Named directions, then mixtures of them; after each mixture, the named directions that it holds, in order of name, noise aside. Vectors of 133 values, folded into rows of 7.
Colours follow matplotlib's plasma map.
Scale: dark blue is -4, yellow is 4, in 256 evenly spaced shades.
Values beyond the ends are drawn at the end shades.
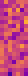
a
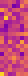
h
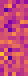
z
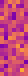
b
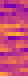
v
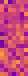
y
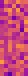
a, b.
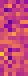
z.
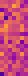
h.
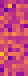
z.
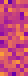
y.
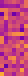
b, h, v.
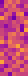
a, b, z.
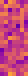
a, v, y.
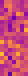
a, b, z.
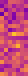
b, v, z.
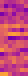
v.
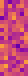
b.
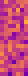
a.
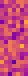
a.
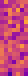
a.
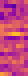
v.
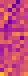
a, h, z.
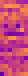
a, v.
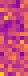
h.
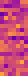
a, h, v.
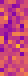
b, h, z.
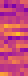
v.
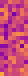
a, b, h.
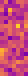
a, v, y.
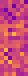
h, v, z.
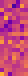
h, z.
